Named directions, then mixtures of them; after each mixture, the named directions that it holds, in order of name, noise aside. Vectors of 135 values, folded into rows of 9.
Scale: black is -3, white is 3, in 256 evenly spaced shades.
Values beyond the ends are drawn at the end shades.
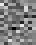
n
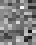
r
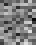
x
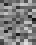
x.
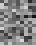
n, r.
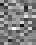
n.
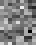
r.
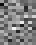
n.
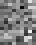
r.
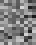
n, r.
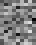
x.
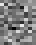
n, r.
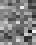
r.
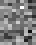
r.
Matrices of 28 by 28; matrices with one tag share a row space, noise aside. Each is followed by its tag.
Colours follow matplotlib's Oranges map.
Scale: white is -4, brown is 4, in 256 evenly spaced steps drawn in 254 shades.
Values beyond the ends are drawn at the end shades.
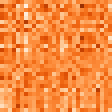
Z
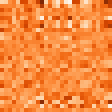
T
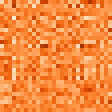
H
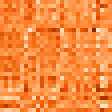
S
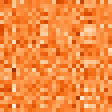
H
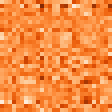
T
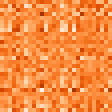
Z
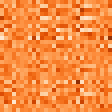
H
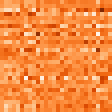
S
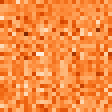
Z
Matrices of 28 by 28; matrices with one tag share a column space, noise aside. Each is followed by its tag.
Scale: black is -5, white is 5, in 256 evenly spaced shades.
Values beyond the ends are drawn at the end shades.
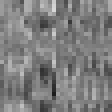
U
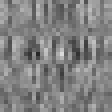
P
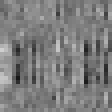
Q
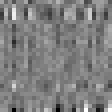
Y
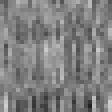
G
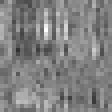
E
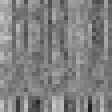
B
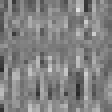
U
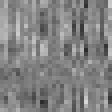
E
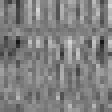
P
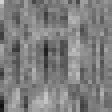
G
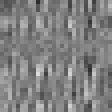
U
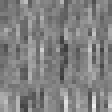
G
